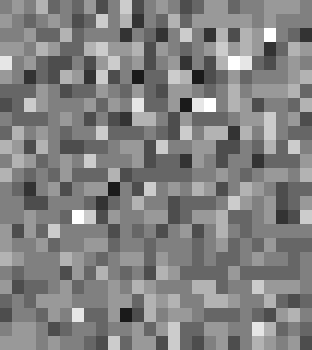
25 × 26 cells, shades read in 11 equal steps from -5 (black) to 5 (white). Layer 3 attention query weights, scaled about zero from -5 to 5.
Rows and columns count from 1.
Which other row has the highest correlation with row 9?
3
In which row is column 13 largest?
14
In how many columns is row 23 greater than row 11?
11
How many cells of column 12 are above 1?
5
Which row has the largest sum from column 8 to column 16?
4
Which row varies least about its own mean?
18
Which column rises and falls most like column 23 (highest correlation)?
16
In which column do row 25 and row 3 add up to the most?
23
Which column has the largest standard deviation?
12
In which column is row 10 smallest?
20
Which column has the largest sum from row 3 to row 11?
21
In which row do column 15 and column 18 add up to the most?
8
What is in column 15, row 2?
2
